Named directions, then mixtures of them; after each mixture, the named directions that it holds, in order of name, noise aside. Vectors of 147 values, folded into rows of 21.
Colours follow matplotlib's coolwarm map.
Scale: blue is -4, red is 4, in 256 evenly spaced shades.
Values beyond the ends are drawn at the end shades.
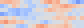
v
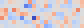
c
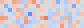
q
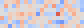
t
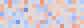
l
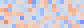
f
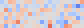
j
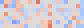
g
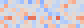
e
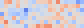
g, l, v.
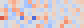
c, q.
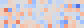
f, j.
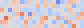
e, f, q.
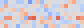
e.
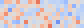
g, j, q.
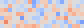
f.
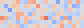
q.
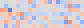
f, j, q.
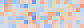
c, f, q.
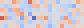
c, q.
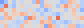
e, f, g.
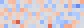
j.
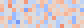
l.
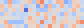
g, l, t.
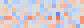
e, t.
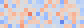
l, q, t.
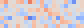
e.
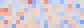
f, j.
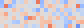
e, g.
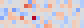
c.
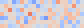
q.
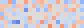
g, l.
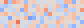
e, l.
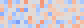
l.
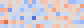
c, f, v.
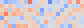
f, t, v.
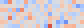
e, j, l.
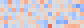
j, l.
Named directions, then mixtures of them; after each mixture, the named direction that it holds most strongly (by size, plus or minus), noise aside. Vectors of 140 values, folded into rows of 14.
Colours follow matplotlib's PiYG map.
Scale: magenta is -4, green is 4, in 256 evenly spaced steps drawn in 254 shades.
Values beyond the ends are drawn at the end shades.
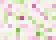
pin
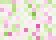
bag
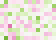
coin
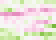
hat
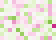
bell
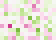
coin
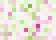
bag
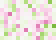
bag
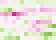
hat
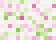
pin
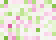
coin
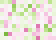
bag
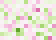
pin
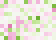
coin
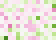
coin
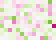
bell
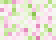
bag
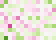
coin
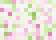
bag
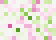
coin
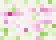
hat
